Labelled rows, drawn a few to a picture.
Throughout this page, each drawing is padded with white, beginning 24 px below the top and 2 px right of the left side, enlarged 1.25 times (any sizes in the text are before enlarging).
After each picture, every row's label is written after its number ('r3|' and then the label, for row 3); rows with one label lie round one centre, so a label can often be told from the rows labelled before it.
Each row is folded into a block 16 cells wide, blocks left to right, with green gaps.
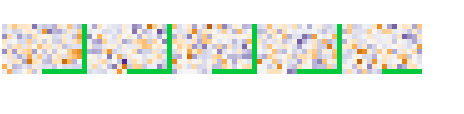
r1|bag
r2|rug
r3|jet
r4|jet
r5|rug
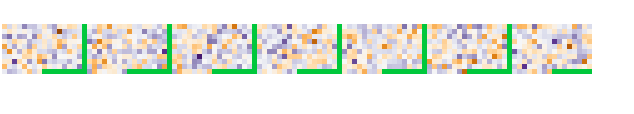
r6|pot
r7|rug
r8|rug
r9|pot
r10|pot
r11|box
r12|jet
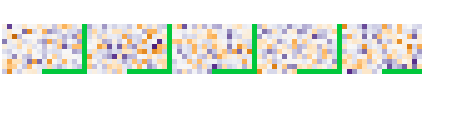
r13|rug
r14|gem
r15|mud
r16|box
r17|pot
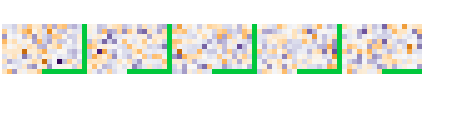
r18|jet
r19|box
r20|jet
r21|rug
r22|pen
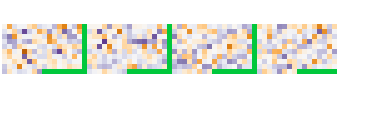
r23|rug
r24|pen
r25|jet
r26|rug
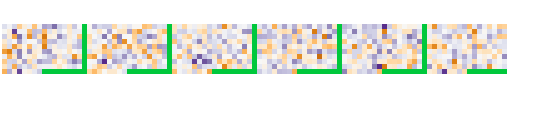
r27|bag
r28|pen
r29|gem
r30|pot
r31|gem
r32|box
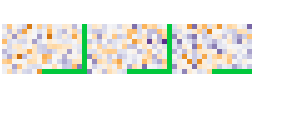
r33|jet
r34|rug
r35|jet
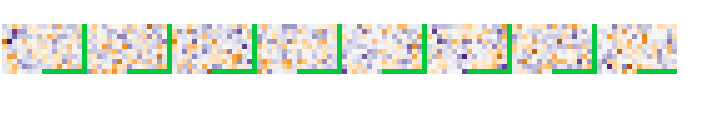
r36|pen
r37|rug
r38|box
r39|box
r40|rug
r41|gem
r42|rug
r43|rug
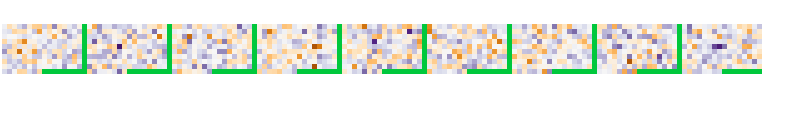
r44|jet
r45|box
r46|gem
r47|jet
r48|box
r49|pot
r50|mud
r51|jet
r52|gem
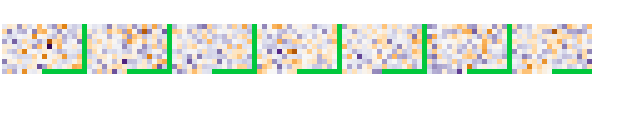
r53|rug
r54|pot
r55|box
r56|box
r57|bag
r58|jet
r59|rug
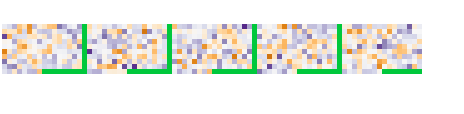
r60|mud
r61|pot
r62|pot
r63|jet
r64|jet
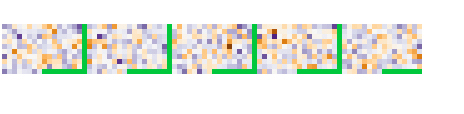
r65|jet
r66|jet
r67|jet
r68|jet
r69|bag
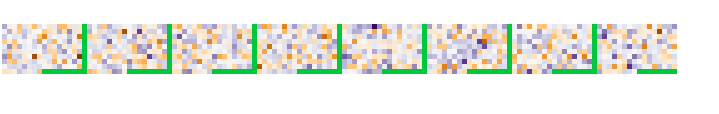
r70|bag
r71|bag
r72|bag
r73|bag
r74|pot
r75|gem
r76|bag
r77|gem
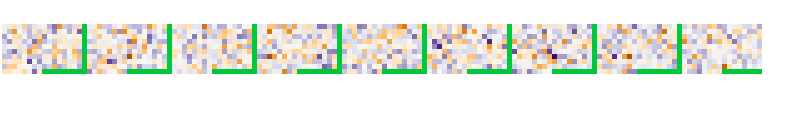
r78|pot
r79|rug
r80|pen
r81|jet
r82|rug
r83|pen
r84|mud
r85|bag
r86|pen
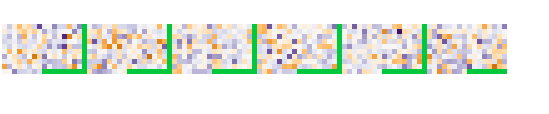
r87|bag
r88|pen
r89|pen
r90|mud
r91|bag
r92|gem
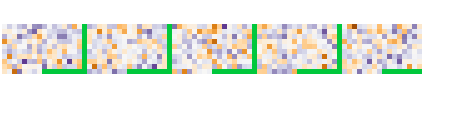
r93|mud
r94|jet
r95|bag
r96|box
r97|rug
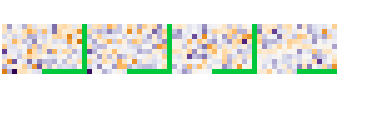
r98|pot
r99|rug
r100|box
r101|pen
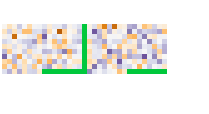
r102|pot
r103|pen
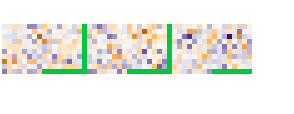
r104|box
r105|pot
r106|bag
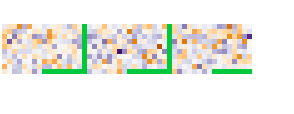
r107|pen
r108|rug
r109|pot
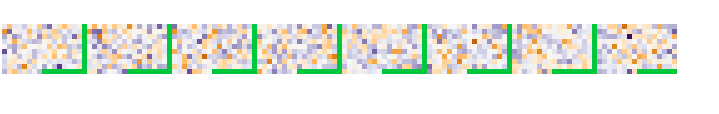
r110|rug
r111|bag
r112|bag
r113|bag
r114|box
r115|rug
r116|jet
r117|jet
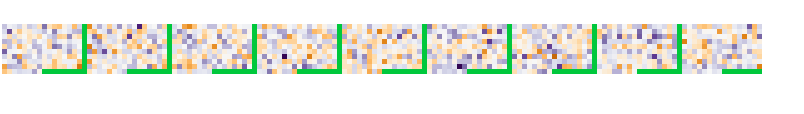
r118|gem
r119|pot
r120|bag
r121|box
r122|bag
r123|gem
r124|pot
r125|pen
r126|mud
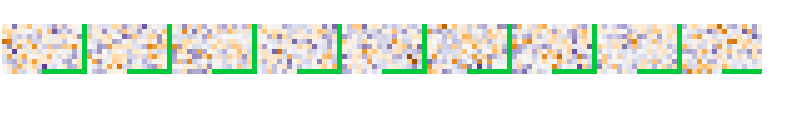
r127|mud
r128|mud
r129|pot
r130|gem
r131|jet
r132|bag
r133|jet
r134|box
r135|rug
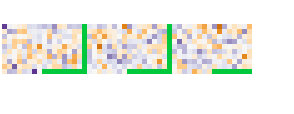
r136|jet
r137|gem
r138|pen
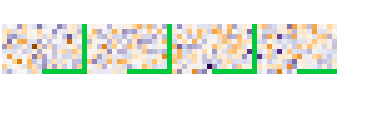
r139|mud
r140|pen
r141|pot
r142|pot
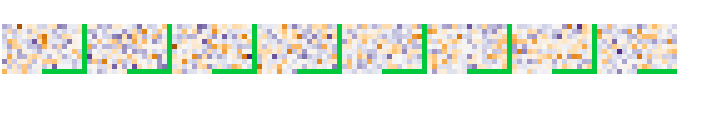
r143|bag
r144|pot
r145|box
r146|bag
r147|box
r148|mud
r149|mud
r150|pen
